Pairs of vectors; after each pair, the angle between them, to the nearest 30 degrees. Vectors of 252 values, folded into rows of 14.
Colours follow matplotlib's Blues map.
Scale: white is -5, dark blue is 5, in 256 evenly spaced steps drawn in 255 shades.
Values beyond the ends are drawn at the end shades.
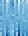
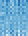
150 degrees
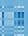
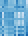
150 degrees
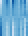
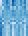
30 degrees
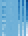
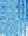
30 degrees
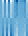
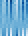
120 degrees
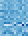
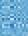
120 degrees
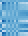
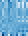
60 degrees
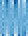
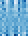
150 degrees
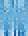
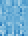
60 degrees
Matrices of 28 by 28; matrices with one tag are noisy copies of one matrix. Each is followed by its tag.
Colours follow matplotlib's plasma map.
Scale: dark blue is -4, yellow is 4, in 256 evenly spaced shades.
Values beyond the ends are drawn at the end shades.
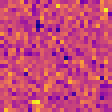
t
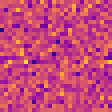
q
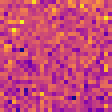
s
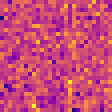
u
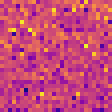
s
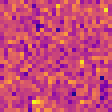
t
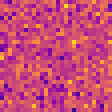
u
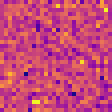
t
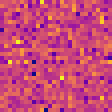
q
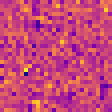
t
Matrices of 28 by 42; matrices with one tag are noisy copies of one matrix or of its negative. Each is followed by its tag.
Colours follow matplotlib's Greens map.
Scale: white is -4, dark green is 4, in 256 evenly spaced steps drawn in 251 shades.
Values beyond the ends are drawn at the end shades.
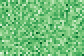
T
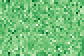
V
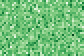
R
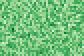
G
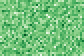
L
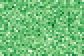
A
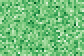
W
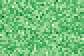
A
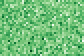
A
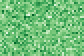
L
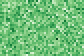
G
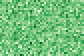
T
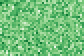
T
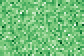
W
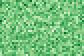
G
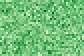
L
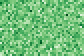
T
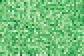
V
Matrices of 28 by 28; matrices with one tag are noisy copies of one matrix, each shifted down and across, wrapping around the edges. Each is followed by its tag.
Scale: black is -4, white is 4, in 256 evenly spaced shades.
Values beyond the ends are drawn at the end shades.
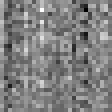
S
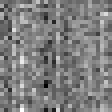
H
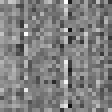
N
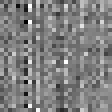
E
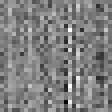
E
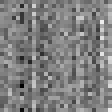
H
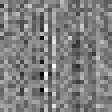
E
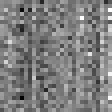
H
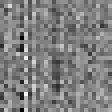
E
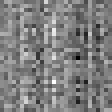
H
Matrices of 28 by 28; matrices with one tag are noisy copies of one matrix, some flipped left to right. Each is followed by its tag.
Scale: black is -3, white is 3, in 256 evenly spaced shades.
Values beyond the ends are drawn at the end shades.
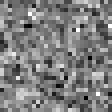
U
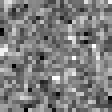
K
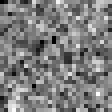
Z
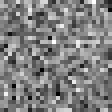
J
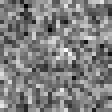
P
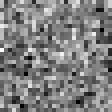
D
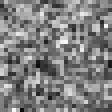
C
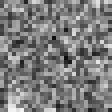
Z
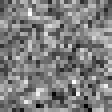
C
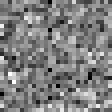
U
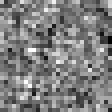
D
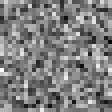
K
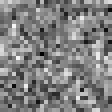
K
